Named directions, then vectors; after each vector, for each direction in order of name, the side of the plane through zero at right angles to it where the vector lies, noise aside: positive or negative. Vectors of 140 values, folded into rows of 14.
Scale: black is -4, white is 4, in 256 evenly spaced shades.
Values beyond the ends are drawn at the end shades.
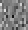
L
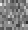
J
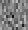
negative, positive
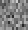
negative, positive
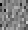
negative, negative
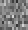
positive, negative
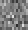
positive, negative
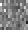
positive, positive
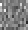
positive, positive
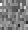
positive, positive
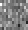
positive, positive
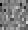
negative, negative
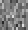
positive, negative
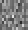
positive, negative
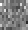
positive, positive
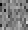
negative, negative
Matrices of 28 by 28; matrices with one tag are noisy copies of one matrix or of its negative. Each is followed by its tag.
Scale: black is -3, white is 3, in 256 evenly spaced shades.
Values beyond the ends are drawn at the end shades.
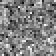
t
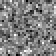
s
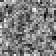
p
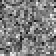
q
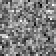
t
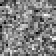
p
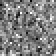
q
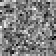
p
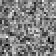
t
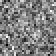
t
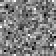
p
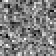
t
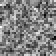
p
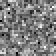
s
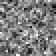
s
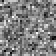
p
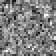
p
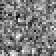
q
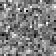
s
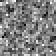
p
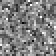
t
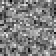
s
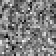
t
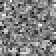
s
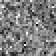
q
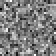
s
